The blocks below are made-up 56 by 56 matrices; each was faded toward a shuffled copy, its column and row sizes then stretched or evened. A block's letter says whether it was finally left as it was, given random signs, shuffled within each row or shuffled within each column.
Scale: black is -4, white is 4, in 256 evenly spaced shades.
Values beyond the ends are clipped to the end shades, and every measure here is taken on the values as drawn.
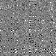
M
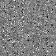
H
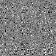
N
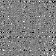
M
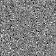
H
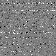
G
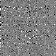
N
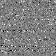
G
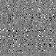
M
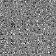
N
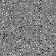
H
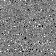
G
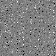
H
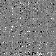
N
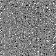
H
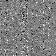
H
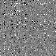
N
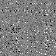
N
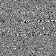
G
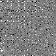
M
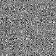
N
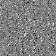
H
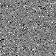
G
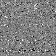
G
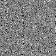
H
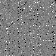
H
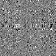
M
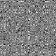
M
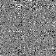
N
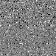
G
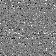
G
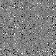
M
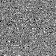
G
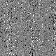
H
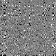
M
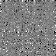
M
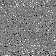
G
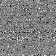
G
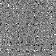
N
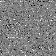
G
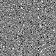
H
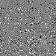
N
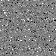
G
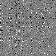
N
